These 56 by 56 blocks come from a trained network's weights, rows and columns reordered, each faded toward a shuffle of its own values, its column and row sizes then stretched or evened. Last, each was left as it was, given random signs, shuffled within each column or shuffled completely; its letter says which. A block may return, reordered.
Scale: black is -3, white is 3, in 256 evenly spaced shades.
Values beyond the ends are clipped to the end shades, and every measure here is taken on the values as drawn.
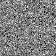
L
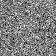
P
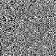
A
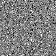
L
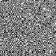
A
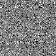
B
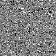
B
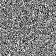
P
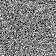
P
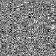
A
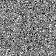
P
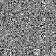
A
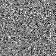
B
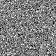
P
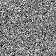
P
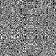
A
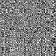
A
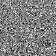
B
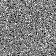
P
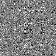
B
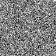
L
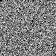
P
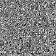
B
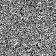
P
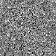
L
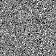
L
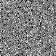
L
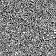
P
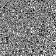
B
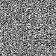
B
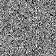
L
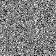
B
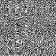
A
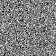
P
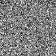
B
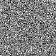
B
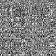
A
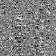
A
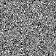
L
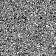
P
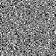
A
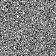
L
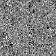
B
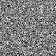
A
